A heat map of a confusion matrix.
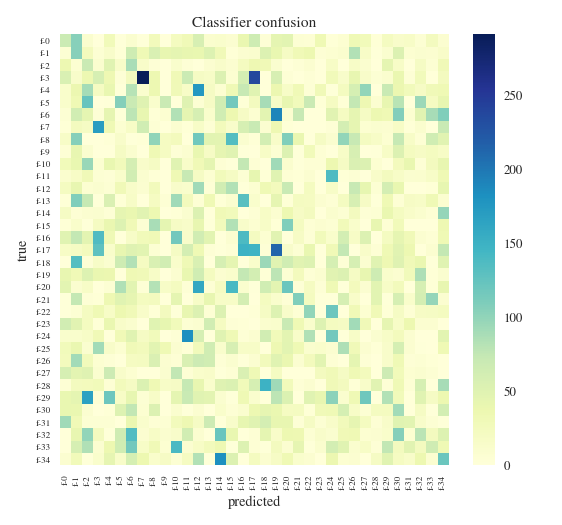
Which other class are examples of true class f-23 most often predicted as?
f-26
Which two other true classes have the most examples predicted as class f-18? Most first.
f-28, f-5
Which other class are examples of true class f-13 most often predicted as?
f-16
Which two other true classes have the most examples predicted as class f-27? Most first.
f-29, f-4
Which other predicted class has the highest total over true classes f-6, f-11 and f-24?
f-19
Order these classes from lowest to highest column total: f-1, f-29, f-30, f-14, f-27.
f-27, f-29, f-14, f-30, f-1
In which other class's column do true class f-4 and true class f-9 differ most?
f-12
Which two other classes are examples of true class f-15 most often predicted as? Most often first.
f-20, f-8
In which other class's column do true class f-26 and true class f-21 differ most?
f-33
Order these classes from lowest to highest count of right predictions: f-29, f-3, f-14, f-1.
f-14, f-3, f-29, f-1
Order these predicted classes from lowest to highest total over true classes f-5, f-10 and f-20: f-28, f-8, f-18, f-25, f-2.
f-25, f-28, f-8, f-18, f-2
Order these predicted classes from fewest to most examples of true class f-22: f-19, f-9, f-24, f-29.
f-29, f-9, f-19, f-24
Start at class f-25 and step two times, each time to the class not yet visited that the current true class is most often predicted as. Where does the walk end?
f-7
